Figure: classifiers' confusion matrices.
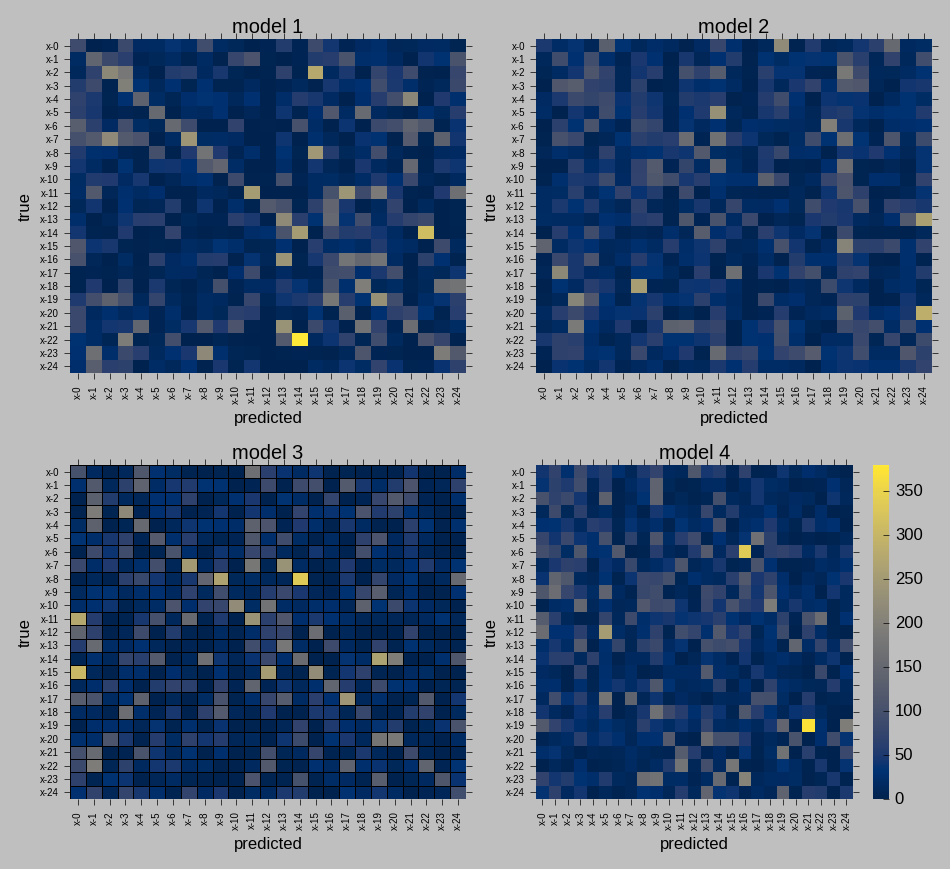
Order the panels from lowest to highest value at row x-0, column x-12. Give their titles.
model 1, model 2, model 3, model 4
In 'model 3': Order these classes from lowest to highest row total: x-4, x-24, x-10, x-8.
x-24, x-4, x-10, x-8
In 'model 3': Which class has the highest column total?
x-1
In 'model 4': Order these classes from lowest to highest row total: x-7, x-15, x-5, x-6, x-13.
x-15, x-7, x-5, x-13, x-6
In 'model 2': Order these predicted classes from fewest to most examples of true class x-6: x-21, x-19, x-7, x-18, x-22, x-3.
x-21, x-22, x-19, x-7, x-3, x-18
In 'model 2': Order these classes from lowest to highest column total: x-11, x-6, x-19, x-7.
x-7, x-6, x-11, x-19
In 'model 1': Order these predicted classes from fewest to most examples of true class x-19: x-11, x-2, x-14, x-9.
x-9, x-14, x-11, x-2
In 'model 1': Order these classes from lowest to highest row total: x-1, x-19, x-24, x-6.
x-24, x-1, x-6, x-19
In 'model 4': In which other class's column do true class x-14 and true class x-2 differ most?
x-5
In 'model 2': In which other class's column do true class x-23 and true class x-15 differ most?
x-19
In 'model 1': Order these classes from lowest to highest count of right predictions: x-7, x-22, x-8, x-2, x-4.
x-22, x-4, x-8, x-2, x-7
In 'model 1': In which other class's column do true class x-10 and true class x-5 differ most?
x-18
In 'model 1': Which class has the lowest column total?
x-12
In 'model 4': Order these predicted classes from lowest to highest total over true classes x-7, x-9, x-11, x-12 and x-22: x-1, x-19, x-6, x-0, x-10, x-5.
x-6, x-10, x-19, x-1, x-0, x-5
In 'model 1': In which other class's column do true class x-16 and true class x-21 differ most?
x-17
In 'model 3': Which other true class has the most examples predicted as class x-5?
x-14
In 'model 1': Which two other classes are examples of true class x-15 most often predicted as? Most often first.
x-0, x-23
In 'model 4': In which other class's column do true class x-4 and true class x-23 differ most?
x-16
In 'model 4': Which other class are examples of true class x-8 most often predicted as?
x-1
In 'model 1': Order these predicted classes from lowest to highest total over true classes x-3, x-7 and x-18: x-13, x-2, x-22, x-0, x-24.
x-22, x-13, x-0, x-2, x-24
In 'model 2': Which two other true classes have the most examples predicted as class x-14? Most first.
x-10, x-19
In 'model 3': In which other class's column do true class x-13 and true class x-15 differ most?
x-0
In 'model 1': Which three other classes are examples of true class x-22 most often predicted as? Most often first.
x-14, x-3, x-13
